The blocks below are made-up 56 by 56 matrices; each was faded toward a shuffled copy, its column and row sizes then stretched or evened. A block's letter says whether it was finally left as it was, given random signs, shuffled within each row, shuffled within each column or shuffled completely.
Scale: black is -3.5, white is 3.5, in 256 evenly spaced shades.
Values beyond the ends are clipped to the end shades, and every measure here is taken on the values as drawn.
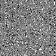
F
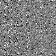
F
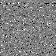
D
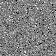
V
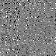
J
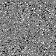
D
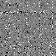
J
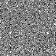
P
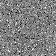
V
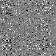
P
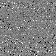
D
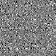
J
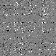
P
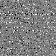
D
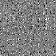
J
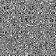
J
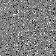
F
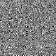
P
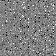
F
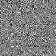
J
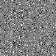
P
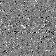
D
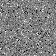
V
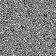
V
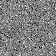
V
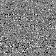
D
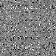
J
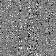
F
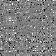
J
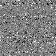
D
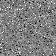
V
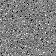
V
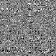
J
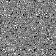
D
